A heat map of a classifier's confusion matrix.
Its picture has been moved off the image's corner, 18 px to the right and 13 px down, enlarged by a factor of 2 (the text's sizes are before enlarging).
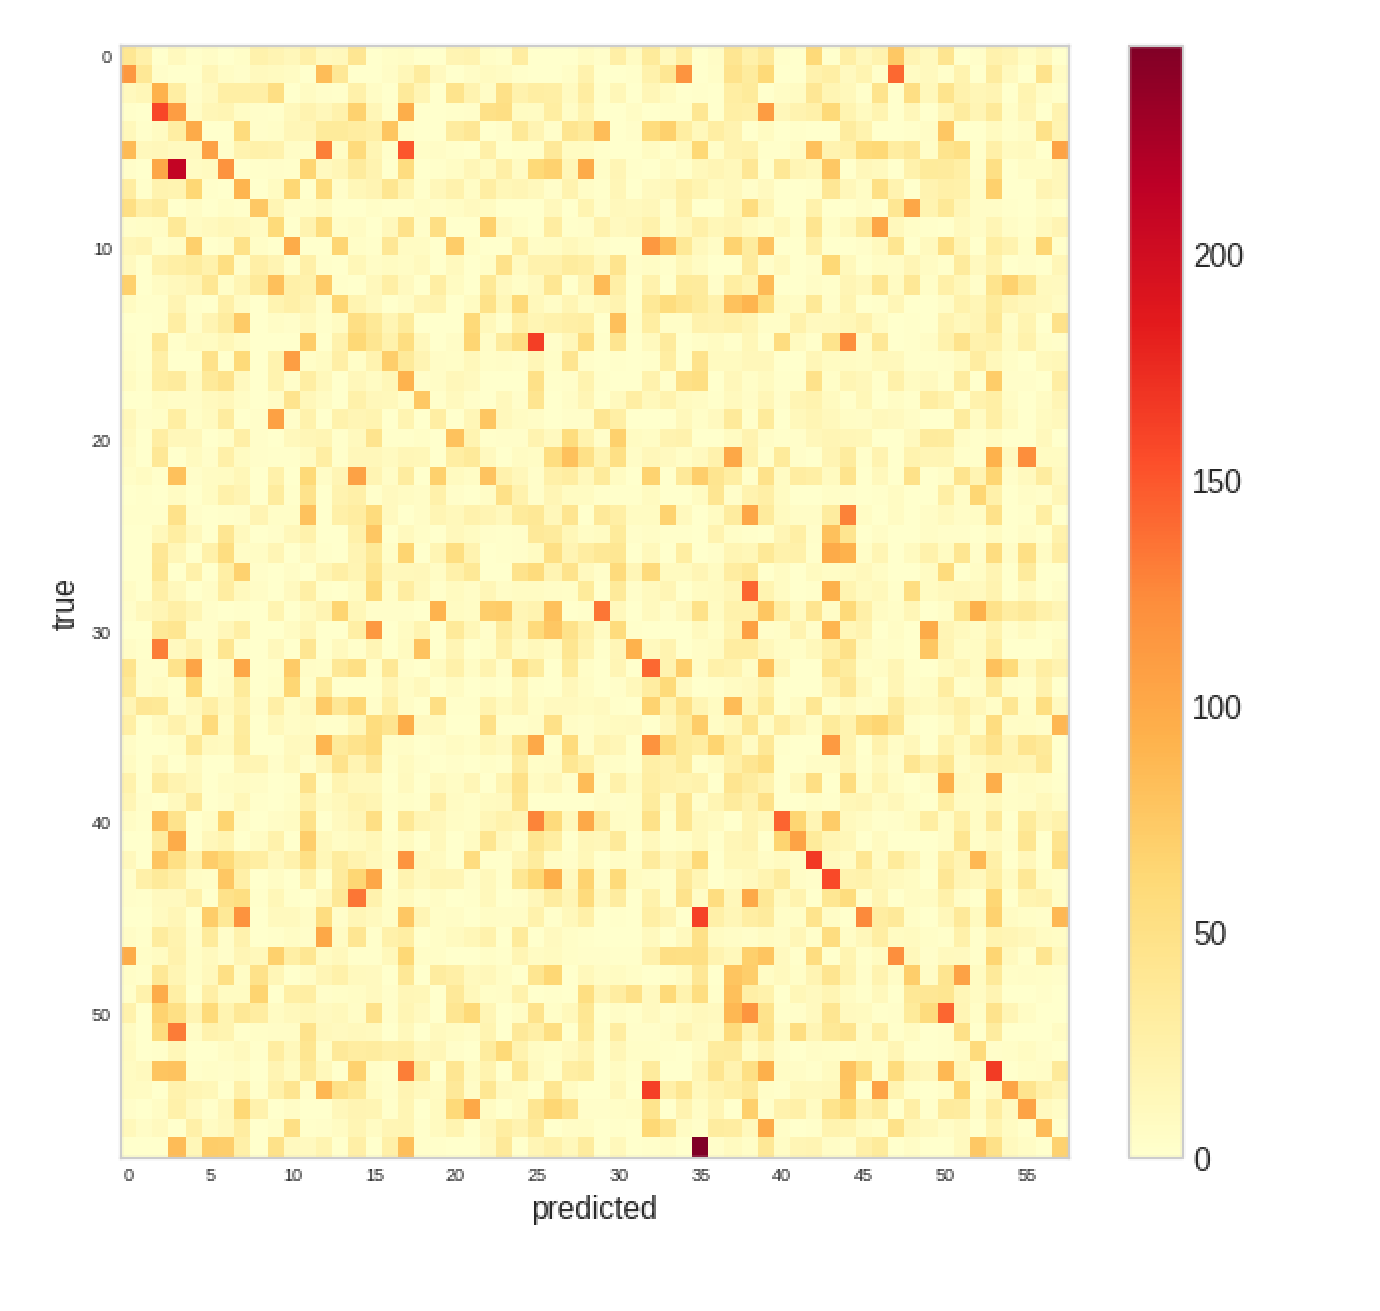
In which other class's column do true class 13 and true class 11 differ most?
37
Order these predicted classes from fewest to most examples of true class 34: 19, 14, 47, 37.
47, 19, 14, 37
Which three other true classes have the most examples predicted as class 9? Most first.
19, 12, 47
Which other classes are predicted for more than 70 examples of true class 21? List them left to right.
27, 37, 53, 55
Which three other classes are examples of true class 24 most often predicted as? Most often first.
44, 38, 11
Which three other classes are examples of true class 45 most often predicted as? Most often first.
35, 7, 57
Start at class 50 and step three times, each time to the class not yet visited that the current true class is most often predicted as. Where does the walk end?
17
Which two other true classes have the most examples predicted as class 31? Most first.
49, 18
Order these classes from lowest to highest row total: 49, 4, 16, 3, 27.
16, 27, 49, 4, 3
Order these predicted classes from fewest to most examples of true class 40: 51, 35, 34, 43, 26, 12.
12, 35, 51, 34, 26, 43
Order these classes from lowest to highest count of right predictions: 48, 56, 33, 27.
27, 33, 48, 56
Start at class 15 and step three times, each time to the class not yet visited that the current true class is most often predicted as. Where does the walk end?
26
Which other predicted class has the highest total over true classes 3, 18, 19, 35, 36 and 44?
14
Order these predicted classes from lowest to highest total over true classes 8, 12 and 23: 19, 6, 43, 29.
43, 6, 19, 29
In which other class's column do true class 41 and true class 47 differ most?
0
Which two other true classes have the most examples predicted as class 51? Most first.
48, 54
